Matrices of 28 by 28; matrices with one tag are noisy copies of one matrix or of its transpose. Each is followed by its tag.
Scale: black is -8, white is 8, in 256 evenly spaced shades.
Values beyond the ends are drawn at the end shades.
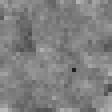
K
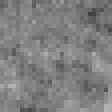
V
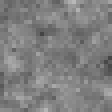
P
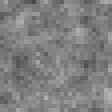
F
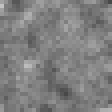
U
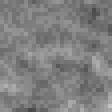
V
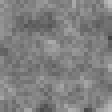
K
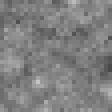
P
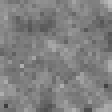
K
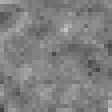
U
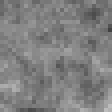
V
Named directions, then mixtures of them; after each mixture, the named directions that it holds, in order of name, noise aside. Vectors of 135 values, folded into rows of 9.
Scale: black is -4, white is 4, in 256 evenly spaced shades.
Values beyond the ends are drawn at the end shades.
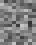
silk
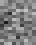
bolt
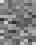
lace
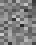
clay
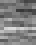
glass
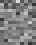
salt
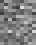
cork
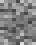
glass, lace, salt.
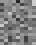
bolt, clay, salt.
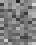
clay, salt.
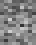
clay, cork, glass.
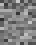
salt.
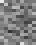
cork, lace, salt.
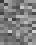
cork.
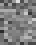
salt.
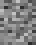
cork, salt.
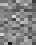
clay.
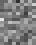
bolt, lace, salt.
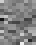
lace.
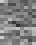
glass, lace.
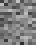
bolt, cork, salt.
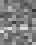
glass, silk.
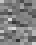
cork, glass, lace.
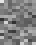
lace.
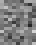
cork, lace, silk.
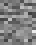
cork, lace, salt.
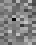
clay, cork.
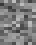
silk.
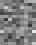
cork, lace, silk.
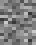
cork, lace, salt.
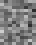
silk.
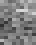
bolt, glass.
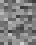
clay, cork.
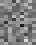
bolt, clay, cork.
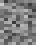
silk.
